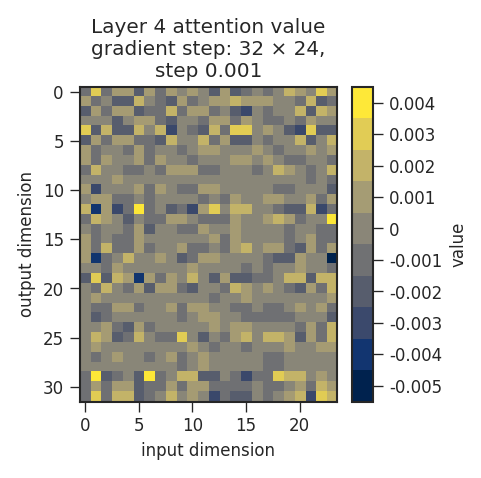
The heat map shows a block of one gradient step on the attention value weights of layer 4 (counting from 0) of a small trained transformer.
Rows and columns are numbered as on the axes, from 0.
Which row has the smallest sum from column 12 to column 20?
31
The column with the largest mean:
23
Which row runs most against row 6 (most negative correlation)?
29
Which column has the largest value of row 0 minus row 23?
1
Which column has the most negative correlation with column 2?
20
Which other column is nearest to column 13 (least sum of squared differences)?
16
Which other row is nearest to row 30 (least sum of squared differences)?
2
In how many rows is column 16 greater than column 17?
12
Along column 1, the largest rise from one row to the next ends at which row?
13
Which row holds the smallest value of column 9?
17
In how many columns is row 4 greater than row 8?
10
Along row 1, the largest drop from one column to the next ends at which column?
22
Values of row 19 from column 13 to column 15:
0.001 -0.002 -0.002
